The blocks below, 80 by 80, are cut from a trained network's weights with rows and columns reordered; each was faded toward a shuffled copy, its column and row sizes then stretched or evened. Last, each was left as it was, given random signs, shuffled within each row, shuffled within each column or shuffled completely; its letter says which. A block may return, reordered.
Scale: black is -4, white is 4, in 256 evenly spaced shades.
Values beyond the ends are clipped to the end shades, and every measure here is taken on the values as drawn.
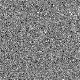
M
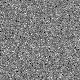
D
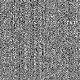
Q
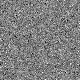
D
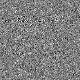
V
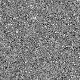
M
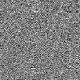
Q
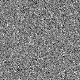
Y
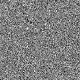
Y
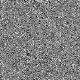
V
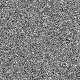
D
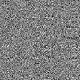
Q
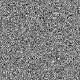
Q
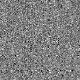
Q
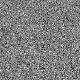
V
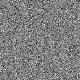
Y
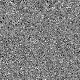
M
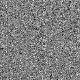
Y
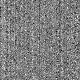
Y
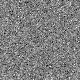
D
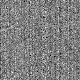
Y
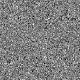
Q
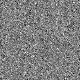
Y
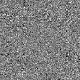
Q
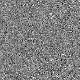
V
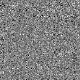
V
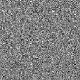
Q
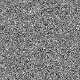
V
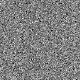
V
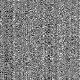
Q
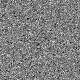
D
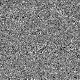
M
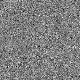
M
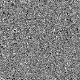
V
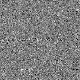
V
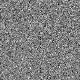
Y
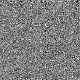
V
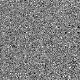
V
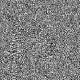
Q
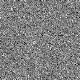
M
